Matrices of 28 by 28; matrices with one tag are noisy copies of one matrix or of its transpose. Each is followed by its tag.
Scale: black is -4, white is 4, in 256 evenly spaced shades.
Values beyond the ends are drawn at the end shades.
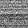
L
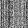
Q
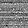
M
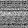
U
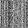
Q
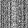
U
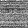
Q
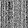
Q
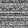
M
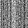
U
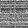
Q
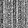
M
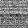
L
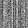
M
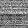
L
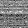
L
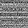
M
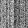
L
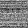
Q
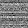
M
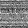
Q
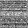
U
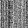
Q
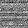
M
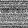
Q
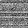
M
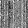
Q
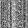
U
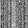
U
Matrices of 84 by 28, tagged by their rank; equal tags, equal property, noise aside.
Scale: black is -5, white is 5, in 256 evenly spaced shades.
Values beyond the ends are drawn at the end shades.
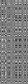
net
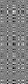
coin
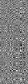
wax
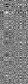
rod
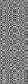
net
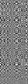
rod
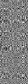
wax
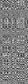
wax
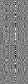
net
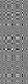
coin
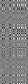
coin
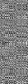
wax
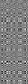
coin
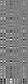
coin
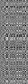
net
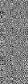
wax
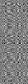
rod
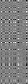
coin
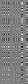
coin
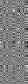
net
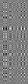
coin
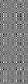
coin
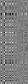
coin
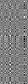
net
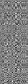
wax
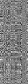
wax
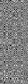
wax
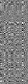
rod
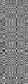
net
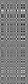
coin
